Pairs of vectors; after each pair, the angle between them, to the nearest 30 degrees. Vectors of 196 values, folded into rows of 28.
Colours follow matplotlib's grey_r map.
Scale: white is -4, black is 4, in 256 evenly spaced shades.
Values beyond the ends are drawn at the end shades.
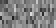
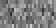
60 degrees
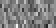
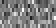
120 degrees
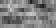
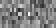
60 degrees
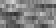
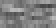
60 degrees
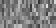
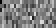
90 degrees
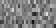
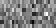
30 degrees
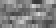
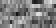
30 degrees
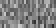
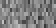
60 degrees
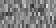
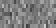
60 degrees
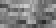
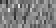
90 degrees
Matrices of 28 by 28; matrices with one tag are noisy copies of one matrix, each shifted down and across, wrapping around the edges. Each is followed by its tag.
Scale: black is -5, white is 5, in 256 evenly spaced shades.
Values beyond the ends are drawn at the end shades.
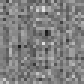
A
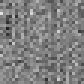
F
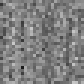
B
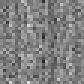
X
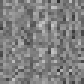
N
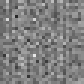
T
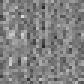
N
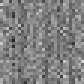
X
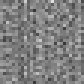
T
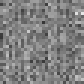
A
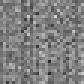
T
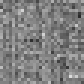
A
